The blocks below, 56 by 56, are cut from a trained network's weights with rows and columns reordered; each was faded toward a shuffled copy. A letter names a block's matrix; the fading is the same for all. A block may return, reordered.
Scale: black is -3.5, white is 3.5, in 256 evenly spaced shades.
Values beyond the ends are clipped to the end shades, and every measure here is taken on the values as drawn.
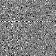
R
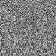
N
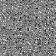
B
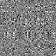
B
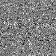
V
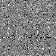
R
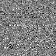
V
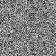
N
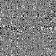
B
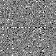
R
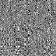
B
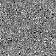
V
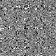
B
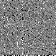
R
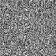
N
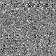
V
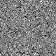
V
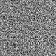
N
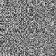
N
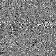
V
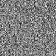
N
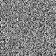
N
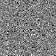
B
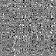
B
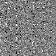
R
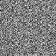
N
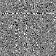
R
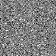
V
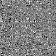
B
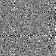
R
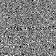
V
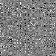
B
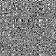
B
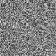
N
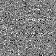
V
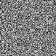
N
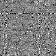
R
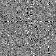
R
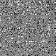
B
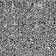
B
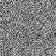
N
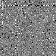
R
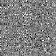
B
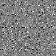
B
